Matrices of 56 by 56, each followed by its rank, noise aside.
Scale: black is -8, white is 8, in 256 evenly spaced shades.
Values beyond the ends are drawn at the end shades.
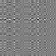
two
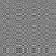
one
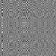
two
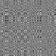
two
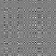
two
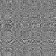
four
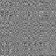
four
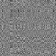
four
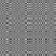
one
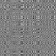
two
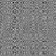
four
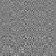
four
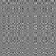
two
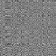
four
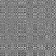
two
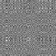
four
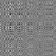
two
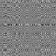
three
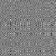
three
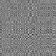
two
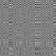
one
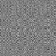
four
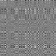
two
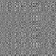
three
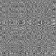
four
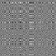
one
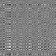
one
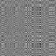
one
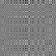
one
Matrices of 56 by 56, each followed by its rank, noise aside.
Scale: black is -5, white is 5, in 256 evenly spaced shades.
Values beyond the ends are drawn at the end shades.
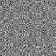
five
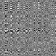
three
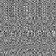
five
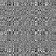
two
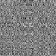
four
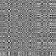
two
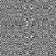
three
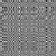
two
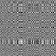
one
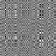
two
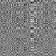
three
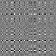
one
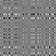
one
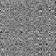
four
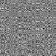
five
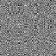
five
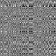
two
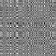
two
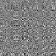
five
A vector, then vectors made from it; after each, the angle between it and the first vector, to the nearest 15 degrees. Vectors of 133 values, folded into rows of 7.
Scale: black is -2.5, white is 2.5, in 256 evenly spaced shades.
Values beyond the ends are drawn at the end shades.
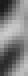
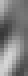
150 degrees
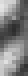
165 degrees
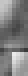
120 degrees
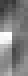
60 degrees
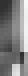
60 degrees
